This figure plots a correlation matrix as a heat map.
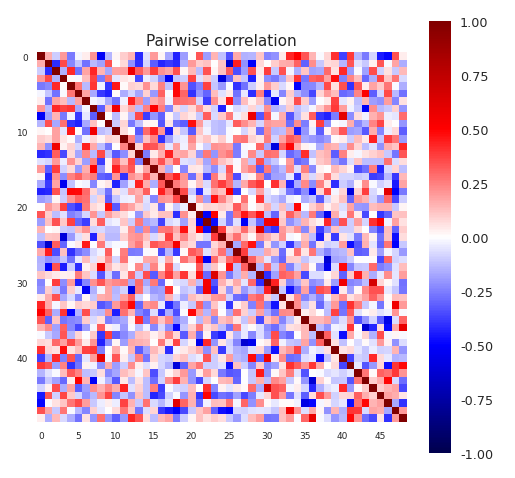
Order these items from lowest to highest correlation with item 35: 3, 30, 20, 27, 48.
3, 27, 20, 30, 48
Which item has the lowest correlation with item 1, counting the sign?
25
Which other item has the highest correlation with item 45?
22
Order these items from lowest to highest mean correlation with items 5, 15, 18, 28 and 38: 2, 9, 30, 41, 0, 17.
41, 9, 0, 30, 17, 2
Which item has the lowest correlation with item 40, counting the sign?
37
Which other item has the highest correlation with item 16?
18
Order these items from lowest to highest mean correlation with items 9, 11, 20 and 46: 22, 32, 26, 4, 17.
4, 17, 22, 32, 26
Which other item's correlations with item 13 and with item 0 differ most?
8
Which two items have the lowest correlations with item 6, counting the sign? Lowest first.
31, 22
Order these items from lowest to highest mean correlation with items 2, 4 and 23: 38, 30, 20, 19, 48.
20, 48, 30, 38, 19
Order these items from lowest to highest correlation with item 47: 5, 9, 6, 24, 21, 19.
24, 19, 6, 5, 9, 21
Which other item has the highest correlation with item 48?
36
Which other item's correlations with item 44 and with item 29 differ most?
30
